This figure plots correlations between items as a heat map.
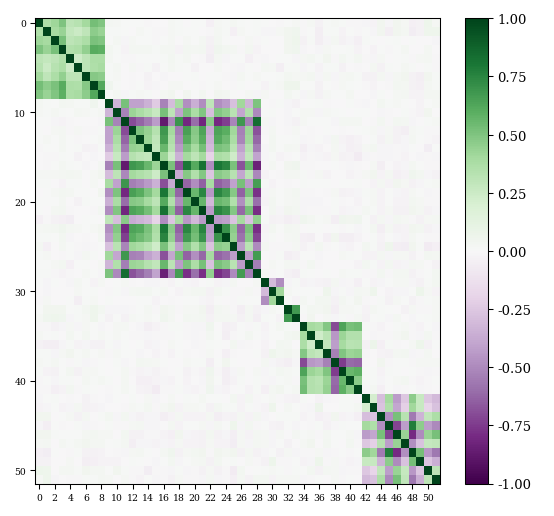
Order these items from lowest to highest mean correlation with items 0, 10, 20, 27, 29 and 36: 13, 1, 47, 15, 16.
47, 1, 15, 13, 16
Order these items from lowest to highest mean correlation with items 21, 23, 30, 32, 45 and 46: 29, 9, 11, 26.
11, 26, 9, 29
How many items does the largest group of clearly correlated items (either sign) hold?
20
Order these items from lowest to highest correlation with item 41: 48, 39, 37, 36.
48, 36, 37, 39
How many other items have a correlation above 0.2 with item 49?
4
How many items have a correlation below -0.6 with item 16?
4
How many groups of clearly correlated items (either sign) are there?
6
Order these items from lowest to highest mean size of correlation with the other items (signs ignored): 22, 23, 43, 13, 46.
43, 46, 22, 13, 23
